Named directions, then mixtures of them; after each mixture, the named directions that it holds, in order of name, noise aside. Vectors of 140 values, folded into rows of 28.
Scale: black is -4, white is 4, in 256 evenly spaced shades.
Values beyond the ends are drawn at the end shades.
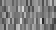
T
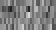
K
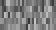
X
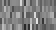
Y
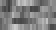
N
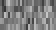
X.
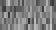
K, X.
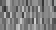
T, X.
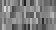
N, Y.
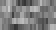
N.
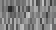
K, T.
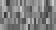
X.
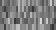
N, T.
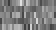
N, Y.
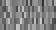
T, X.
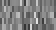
Y.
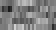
K, N.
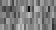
K, T.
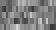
N, T.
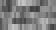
N.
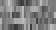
N, Y.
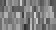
X, Y.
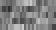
K, N.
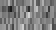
K.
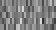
T.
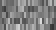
N, T.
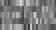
N, Y.
